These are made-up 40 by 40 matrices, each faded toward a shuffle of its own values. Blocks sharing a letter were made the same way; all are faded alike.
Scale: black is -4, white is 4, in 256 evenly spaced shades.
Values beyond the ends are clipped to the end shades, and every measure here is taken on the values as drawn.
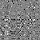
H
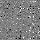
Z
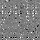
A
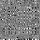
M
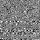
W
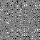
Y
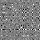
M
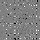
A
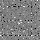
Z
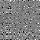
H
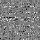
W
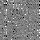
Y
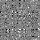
H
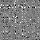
A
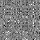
H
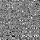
W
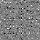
Y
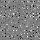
Z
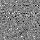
W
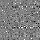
H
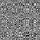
M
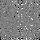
A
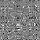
H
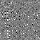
Y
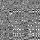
M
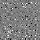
Y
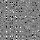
A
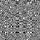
M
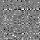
M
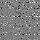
Z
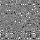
H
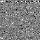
W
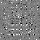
A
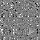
H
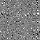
Y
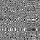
M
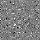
Y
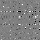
A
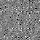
Y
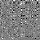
H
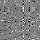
A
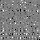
A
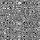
W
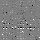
A
